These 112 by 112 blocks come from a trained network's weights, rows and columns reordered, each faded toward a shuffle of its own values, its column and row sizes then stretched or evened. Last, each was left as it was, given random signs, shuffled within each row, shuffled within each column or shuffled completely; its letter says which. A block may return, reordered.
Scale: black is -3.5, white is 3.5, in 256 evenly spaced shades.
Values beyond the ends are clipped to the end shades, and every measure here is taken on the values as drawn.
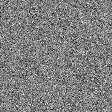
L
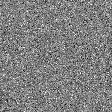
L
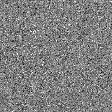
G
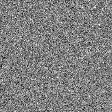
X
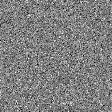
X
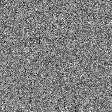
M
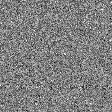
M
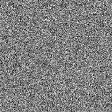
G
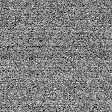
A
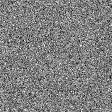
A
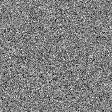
A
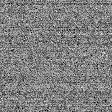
G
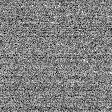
A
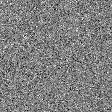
L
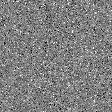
X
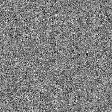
G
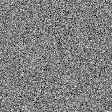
X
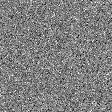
L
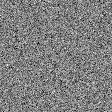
L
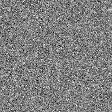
M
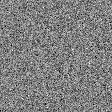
L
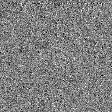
M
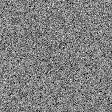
L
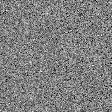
X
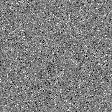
L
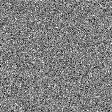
A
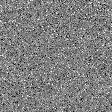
L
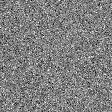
L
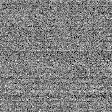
G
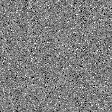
M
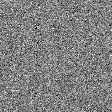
M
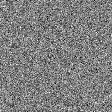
A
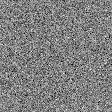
L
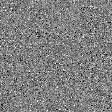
M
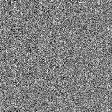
G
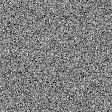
L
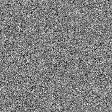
M
